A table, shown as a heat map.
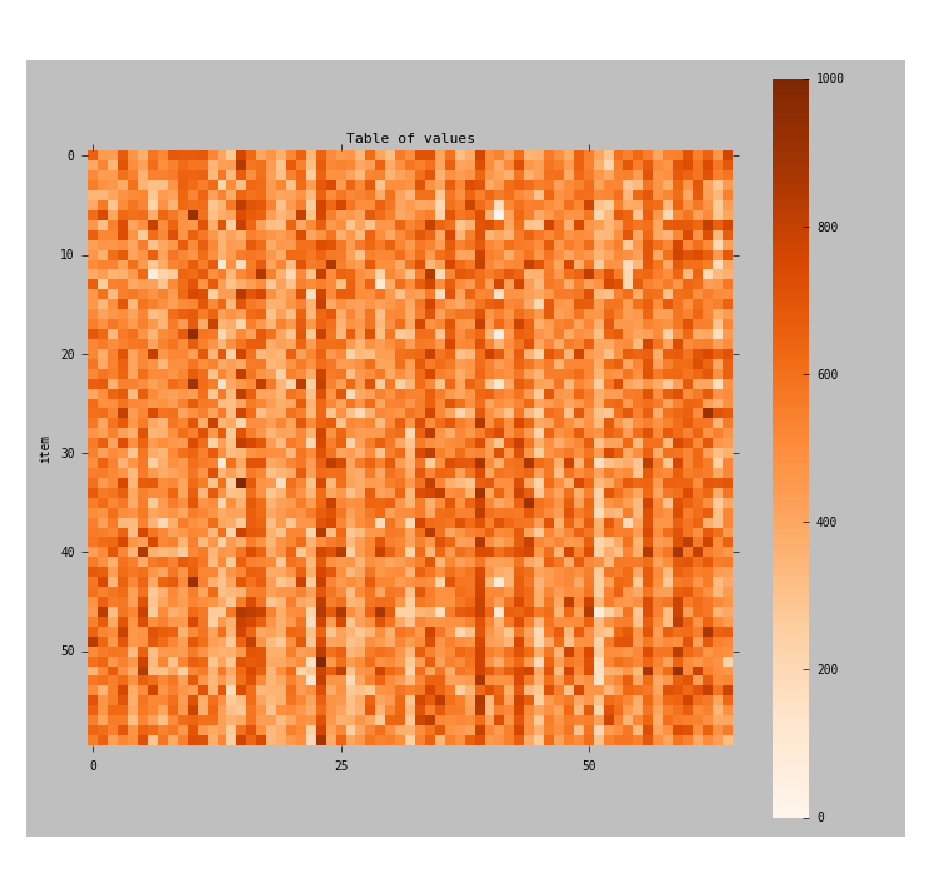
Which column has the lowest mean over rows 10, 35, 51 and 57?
51
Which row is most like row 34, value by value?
55
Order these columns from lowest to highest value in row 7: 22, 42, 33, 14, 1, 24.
14, 1, 42, 24, 22, 33
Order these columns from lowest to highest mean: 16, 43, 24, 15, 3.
24, 15, 3, 16, 43
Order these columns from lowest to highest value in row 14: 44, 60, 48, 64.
44, 64, 48, 60
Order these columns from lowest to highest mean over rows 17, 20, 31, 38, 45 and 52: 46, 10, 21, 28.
21, 28, 10, 46
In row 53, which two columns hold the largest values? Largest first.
39, 23
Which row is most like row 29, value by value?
47
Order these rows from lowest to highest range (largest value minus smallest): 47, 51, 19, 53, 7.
19, 7, 47, 53, 51
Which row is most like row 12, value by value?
4
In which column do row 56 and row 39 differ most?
52
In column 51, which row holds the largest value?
12
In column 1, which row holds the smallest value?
13
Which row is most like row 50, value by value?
45
